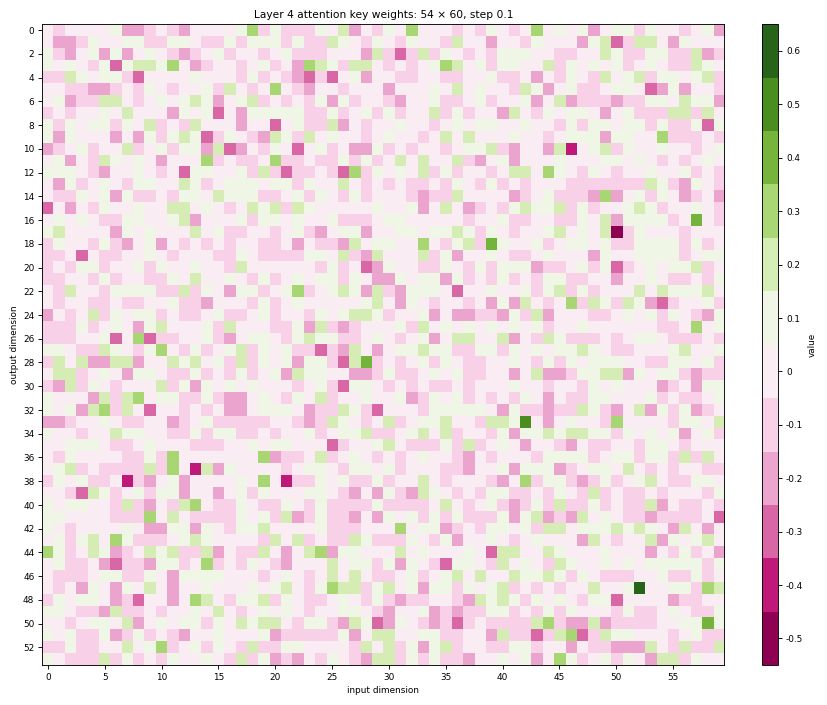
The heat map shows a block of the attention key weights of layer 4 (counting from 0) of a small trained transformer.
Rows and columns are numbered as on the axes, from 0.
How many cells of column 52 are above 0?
18
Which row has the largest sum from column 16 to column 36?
47
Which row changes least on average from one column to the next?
35
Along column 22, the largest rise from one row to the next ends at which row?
29
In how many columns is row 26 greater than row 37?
22
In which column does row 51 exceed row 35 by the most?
46
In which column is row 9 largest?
54
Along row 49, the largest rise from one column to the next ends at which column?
6
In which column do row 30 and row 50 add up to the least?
26
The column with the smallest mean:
50
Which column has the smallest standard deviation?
38
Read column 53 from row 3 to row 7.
0.1 -0.1 -0.3 0.1 -0.1
